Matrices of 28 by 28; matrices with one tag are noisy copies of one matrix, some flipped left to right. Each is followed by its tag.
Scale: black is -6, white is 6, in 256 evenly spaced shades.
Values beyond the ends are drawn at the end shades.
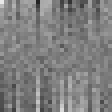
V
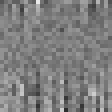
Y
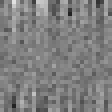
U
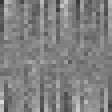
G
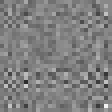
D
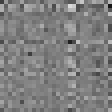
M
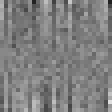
G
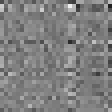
M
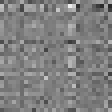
M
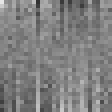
V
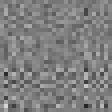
D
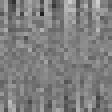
U
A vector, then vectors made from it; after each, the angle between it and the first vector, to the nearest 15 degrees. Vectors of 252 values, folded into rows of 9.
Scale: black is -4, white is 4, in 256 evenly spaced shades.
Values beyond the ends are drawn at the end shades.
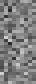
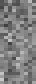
45 degrees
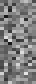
15 degrees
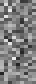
165 degrees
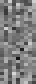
105 degrees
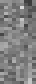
75 degrees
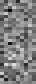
60 degrees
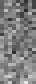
90 degrees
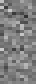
90 degrees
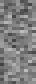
90 degrees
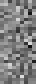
105 degrees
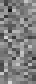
30 degrees
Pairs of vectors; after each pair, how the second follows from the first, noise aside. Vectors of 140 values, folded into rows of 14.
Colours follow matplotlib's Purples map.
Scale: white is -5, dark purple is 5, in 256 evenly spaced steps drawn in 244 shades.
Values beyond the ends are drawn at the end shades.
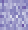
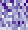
wrapped around, negated, scaled up.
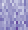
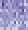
negated.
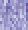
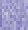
reversed, shrunk.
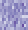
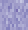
wrapped around, shrunk.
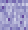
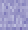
reversed, shrunk.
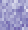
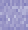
wrapped around, shrunk.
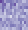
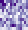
scaled up.
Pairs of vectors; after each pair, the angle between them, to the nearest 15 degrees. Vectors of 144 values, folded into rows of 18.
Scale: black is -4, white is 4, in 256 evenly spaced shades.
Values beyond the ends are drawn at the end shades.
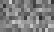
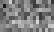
15 degrees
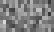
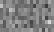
120 degrees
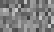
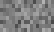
105 degrees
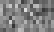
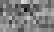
135 degrees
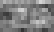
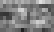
15 degrees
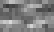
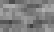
165 degrees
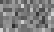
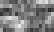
75 degrees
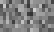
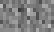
120 degrees
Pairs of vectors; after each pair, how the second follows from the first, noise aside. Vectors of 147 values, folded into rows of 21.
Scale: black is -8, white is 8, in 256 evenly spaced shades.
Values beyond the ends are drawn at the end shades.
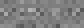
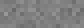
shrunk.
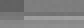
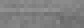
reversed, shrunk.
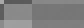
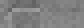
wrapped around, negated, shrunk.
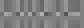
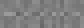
reversed, shrunk.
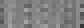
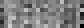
scaled up.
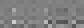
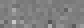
partly zeroed.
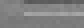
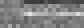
scaled up.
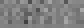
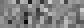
scaled up.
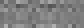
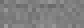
shrunk.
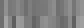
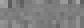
reversed, partly zeroed.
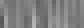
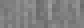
reversed, shrunk.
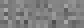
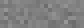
shrunk.
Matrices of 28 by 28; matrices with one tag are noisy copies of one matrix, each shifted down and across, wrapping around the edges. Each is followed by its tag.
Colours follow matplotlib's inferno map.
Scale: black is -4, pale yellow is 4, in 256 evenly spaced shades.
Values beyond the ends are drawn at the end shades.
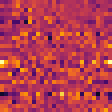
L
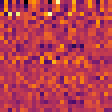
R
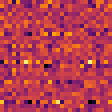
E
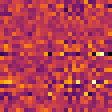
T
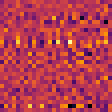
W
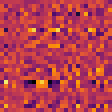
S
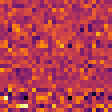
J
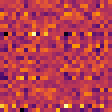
E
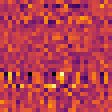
R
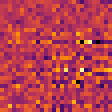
T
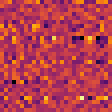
S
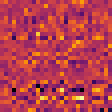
J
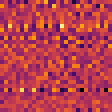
W
